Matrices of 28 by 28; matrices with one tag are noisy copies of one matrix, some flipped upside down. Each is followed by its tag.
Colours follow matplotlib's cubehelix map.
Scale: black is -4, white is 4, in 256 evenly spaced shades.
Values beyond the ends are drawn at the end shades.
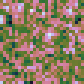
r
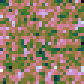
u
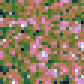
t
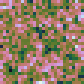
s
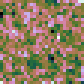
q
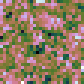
s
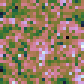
t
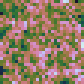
t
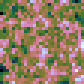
t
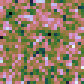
s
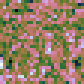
r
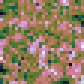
t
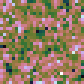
s
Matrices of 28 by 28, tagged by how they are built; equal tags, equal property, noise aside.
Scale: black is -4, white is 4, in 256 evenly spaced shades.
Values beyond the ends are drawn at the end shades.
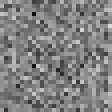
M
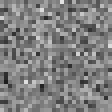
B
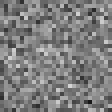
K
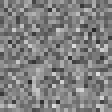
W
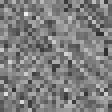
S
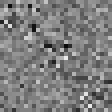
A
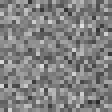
M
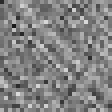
S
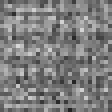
B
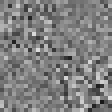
A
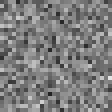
M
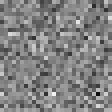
W
